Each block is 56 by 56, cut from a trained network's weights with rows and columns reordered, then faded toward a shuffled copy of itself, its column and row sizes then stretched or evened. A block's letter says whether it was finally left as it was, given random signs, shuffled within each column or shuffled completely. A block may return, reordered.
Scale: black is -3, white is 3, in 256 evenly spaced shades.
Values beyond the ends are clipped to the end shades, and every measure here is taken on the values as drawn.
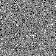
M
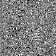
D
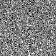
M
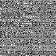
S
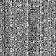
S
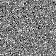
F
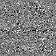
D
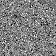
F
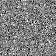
F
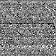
S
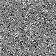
F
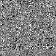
D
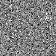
M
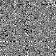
D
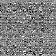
S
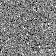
F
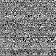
S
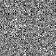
D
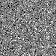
F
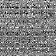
S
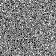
F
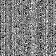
M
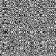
S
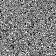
F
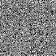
D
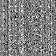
S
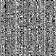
S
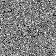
F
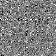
D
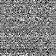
S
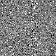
M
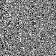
M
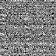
S
